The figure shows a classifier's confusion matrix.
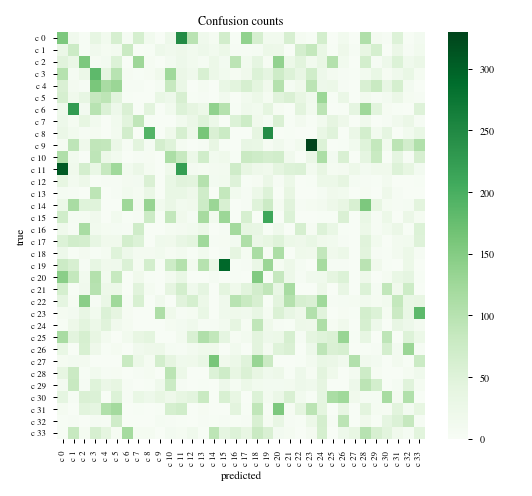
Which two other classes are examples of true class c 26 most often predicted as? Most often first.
c 32, c 24
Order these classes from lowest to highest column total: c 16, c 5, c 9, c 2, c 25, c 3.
c 9, c 25, c 16, c 2, c 5, c 3
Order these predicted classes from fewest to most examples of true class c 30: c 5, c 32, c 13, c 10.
c 10, c 5, c 13, c 32
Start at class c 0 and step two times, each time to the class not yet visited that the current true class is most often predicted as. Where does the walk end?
c 5
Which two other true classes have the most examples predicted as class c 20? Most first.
c 31, c 2
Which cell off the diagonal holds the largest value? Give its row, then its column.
c 9, c 23
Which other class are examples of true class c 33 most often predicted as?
c 6
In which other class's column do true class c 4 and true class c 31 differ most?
c 3
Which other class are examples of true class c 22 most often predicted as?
c 2
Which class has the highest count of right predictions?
c 11
